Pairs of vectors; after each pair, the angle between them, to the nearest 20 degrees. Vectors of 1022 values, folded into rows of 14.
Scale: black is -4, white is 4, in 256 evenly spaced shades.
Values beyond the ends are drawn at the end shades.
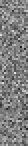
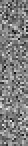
140 degrees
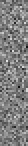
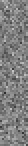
100 degrees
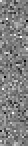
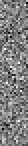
100 degrees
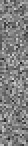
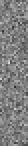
80 degrees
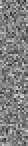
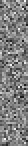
140 degrees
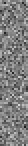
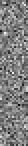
160 degrees
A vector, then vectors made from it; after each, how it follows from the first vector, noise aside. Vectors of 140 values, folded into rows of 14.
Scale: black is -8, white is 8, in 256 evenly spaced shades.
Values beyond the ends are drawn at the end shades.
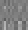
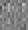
wrapped around.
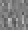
wrapped around.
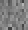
wrapped around, negated.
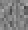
wrapped around, negated.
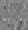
negated, partly zeroed.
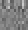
reversed.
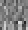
scaled up.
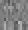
copied.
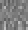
copied.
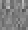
reversed.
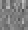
reversed.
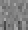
negated.
